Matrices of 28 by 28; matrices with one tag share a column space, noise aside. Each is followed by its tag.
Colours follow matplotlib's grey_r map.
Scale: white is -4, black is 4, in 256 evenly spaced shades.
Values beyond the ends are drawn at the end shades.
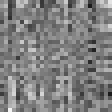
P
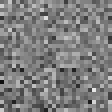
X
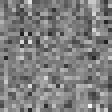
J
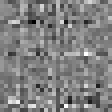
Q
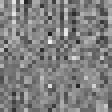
J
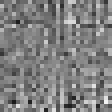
Q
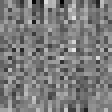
P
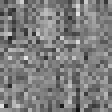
J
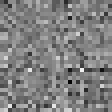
X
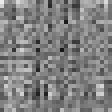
P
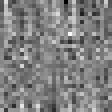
J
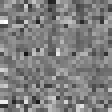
Q
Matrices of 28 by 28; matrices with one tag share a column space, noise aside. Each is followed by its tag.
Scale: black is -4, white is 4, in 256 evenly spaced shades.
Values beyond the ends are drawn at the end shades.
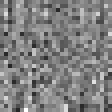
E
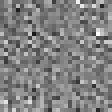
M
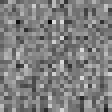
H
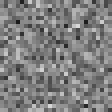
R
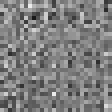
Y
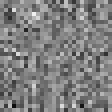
Y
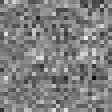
R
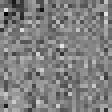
Y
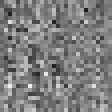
H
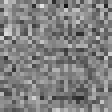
M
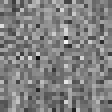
M
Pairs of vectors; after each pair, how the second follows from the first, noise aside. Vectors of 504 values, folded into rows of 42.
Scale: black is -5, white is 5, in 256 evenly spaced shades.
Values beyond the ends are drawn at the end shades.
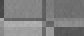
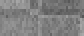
reversed, negated, shrunk.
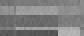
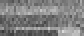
copied.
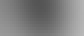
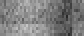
wrapped around, negated.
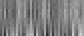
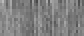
reversed, shrunk.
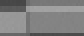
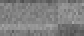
reversed, shrunk.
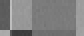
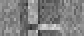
wrapped around, negated.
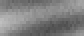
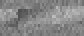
wrapped around, negated, partly zeroed.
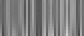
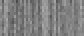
reversed, negated, shrunk.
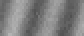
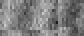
wrapped around, negated.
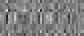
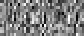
reversed, scaled up.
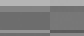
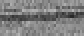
wrapped around, negated.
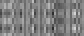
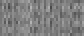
reversed, negated, shrunk.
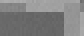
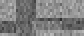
wrapped around, negated.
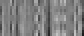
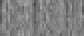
reversed, shrunk.
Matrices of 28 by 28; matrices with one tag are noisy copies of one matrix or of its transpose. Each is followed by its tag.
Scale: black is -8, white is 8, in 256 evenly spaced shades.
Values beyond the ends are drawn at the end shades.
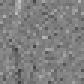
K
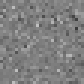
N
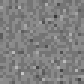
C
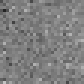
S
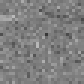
K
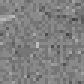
K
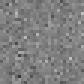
N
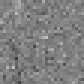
K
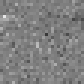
K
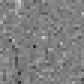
K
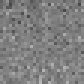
S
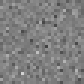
C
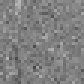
K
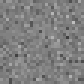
C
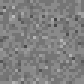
N
